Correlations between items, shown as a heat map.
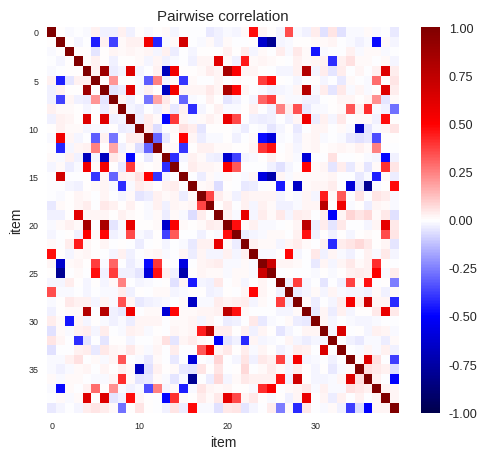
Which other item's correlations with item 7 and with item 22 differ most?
19
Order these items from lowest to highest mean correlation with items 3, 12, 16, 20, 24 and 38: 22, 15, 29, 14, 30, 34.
15, 34, 30, 22, 14, 29
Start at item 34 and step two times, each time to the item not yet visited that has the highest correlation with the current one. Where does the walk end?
28
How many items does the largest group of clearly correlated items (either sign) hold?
9
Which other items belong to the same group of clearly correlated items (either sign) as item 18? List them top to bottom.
17, 31, 33
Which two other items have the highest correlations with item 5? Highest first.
25, 24
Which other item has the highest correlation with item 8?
36
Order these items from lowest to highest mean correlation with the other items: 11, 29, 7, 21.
11, 7, 21, 29
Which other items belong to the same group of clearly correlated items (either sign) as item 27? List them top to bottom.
0, 23
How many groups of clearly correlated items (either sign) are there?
8
